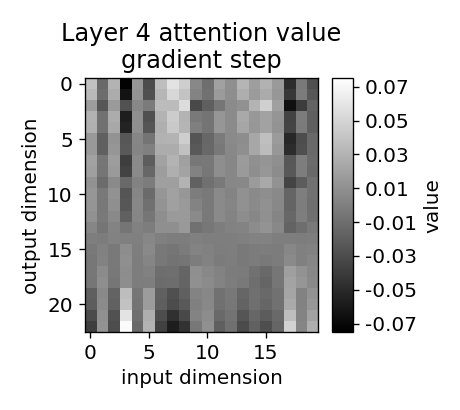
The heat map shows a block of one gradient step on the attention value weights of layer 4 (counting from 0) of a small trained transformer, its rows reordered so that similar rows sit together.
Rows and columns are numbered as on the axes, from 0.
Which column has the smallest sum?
17
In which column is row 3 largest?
7
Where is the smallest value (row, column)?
0, 3
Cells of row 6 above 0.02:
5
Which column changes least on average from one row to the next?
12
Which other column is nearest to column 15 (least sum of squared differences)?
6
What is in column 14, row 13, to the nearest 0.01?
0.01
